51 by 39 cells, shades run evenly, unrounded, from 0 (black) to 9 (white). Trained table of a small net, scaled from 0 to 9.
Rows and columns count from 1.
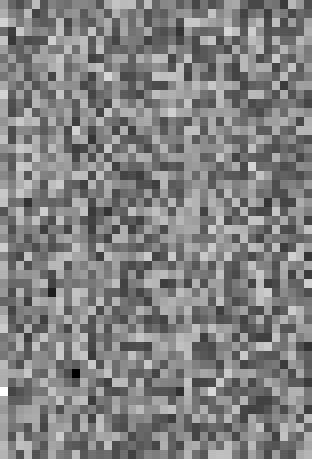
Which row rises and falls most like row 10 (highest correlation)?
37
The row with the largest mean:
13
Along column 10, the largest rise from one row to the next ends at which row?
15
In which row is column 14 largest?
9
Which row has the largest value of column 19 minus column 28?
41
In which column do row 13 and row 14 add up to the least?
10
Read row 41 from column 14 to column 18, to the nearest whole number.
6 4 5 5 4
